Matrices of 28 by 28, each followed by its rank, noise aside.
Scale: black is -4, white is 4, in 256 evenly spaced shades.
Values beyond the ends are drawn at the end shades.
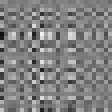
one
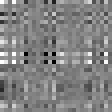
one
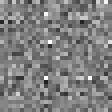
six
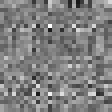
four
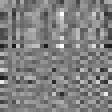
two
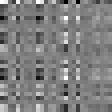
one
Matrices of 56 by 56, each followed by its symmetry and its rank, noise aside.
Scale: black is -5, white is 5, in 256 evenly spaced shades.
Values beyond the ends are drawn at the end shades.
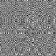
no symmetry, rank four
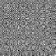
symmetric, rank five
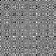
symmetric, rank three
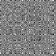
symmetric, rank three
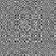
symmetric, rank three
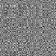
no symmetry, rank four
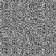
no symmetry, rank five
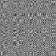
symmetric, rank three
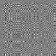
no symmetry, rank three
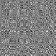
no symmetry, rank five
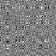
antisymmetric, rank four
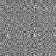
no symmetry, rank five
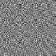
no symmetry, rank five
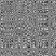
no symmetry, rank four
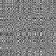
no symmetry, rank three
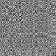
symmetric, rank four
